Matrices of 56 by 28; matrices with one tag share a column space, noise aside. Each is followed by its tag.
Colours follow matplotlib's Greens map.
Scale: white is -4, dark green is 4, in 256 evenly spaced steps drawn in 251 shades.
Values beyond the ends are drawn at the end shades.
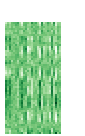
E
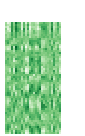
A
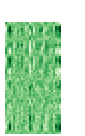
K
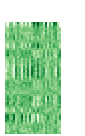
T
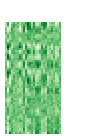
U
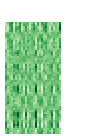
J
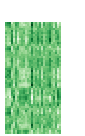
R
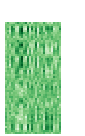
K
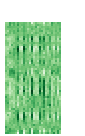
E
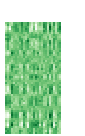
J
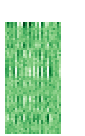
T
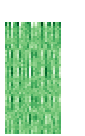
T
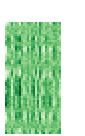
E
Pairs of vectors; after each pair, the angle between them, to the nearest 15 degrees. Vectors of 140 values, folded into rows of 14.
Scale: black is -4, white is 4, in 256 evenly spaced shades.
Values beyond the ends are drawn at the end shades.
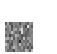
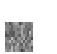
75 degrees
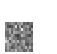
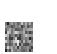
75 degrees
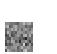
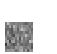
75 degrees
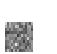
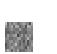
30 degrees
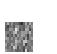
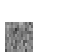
150 degrees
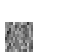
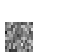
120 degrees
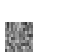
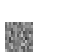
120 degrees
